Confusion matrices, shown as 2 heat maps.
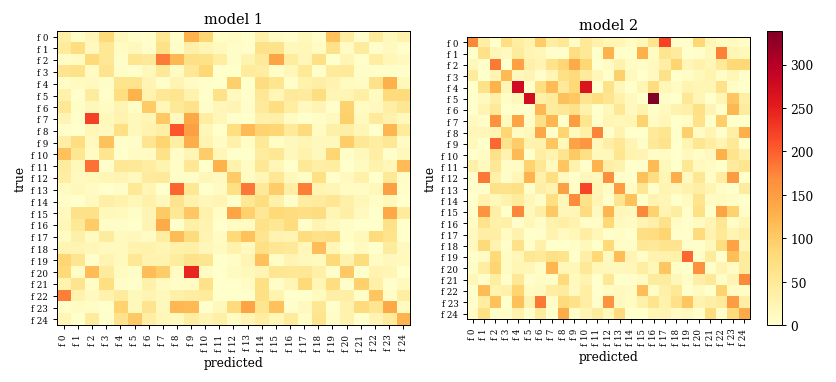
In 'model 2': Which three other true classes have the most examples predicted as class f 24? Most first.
f 21, f 8, f 2
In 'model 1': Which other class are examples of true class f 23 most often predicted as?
f 13
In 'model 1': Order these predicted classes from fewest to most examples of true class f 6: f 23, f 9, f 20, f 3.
f 3, f 23, f 9, f 20
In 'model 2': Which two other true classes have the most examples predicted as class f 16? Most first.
f 5, f 11
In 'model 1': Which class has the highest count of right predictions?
f 8
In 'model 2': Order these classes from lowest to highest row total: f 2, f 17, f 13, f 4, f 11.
f 17, f 11, f 13, f 2, f 4
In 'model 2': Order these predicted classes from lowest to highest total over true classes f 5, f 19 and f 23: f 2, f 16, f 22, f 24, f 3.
f 3, f 22, f 24, f 2, f 16
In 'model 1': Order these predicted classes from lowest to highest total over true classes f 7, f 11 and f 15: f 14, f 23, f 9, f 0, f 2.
f 0, f 14, f 23, f 9, f 2
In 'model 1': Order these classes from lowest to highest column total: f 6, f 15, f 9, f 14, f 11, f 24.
f 11, f 24, f 6, f 15, f 14, f 9
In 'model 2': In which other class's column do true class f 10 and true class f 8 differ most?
f 11
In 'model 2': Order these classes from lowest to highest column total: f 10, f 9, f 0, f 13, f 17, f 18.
f 0, f 18, f 13, f 17, f 9, f 10
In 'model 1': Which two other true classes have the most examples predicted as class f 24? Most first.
f 11, f 5
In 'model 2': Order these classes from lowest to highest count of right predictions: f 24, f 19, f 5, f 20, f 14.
f 14, f 24, f 20, f 19, f 5
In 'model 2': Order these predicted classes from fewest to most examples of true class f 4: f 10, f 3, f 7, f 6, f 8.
f 3, f 8, f 6, f 7, f 10
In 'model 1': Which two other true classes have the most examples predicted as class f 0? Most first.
f 22, f 10
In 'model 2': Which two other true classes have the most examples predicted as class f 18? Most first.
f 12, f 2
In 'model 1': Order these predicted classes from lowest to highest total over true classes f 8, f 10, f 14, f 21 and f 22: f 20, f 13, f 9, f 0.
f 20, f 13, f 9, f 0
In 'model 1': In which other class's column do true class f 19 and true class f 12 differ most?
f 14
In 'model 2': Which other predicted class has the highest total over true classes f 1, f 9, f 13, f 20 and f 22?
f 10
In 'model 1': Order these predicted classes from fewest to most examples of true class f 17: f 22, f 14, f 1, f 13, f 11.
f 11, f 1, f 14, f 22, f 13
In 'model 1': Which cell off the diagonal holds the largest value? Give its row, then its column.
f 20, f 9
